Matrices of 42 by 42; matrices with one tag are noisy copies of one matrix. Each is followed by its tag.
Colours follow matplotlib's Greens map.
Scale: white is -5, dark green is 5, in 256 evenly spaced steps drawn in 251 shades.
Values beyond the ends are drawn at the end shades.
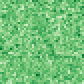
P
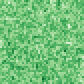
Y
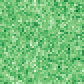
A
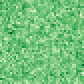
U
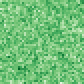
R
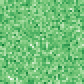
A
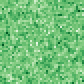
A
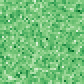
A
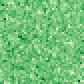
Y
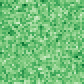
U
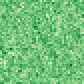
P
